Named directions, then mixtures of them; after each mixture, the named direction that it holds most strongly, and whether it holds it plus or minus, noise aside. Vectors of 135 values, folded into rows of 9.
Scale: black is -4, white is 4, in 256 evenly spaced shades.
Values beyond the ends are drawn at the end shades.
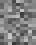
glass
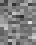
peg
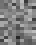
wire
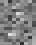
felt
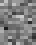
peg, minus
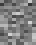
peg, plus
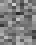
wire, minus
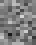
glass, minus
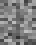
wire, plus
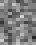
glass, minus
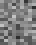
wire, plus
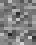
felt, minus
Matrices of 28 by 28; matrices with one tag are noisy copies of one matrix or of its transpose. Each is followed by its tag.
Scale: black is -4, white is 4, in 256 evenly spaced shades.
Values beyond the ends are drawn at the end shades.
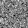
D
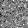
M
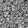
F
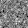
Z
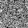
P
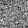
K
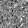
Z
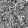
Z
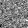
F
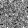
P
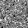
D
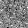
P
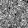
D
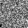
F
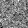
D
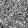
D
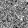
Z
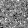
D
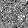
Z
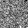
F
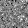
Z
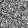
M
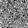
P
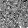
F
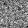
K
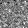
M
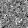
Z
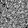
K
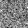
P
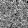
D
